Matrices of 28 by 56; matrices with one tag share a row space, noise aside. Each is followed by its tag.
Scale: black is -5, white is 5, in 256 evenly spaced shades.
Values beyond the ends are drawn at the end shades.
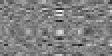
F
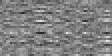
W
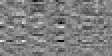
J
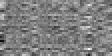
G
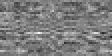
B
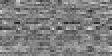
B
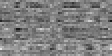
B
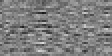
W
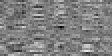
J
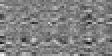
G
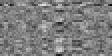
F
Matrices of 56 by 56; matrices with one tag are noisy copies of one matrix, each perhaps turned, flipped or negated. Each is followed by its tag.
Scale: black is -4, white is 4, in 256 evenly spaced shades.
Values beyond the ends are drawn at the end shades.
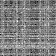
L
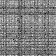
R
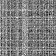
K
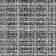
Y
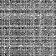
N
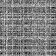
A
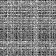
R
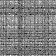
R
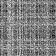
L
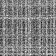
Y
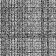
R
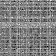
K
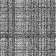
R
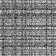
N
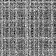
Y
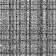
N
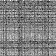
R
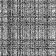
L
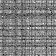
N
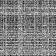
R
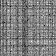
K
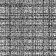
A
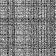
R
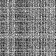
R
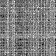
R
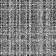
N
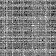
A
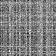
N
